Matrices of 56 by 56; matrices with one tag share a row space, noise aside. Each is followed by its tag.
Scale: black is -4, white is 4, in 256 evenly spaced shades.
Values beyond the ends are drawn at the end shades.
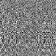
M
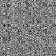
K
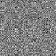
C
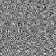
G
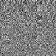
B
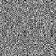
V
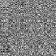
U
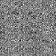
C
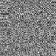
U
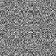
C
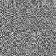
M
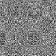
C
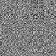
V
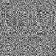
B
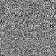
C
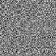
M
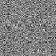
K
